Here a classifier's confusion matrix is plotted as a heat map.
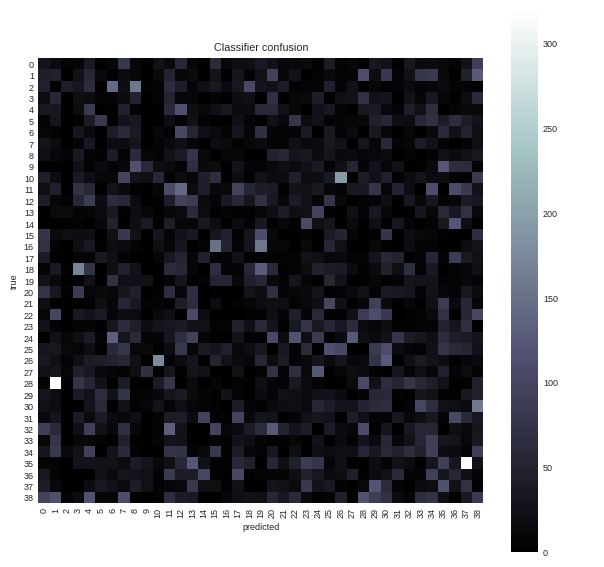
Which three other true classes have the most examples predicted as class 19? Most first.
16, 18, 15
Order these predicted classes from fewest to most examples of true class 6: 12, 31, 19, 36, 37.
31, 36, 37, 19, 12
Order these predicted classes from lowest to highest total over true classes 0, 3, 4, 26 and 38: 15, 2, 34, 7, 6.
2, 6, 15, 34, 7
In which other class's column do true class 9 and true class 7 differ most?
35
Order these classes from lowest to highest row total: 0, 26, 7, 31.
7, 0, 31, 26
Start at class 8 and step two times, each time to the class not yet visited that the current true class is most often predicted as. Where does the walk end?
24
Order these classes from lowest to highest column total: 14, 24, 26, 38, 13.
14, 26, 24, 13, 38
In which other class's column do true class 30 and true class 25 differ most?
38
